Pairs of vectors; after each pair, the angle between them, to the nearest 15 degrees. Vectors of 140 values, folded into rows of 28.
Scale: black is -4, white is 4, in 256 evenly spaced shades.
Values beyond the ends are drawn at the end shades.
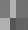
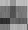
120 degrees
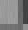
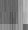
165 degrees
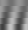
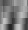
150 degrees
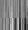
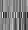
45 degrees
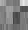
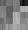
165 degrees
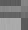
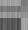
165 degrees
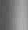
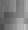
30 degrees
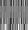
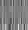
30 degrees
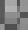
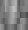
45 degrees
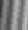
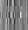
105 degrees
